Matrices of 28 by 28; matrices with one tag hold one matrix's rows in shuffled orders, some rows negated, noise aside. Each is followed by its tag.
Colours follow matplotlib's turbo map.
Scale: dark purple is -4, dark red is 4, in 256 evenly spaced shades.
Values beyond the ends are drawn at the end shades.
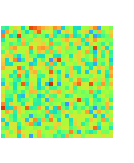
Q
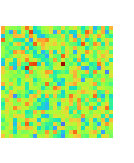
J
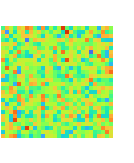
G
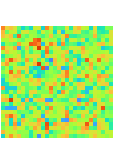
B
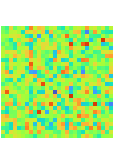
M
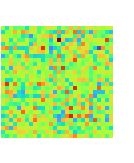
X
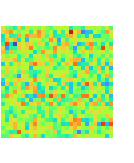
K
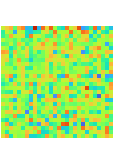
M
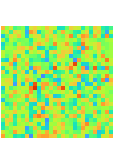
J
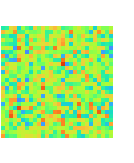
G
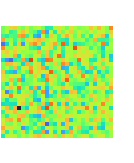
B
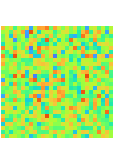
J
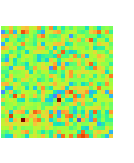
X
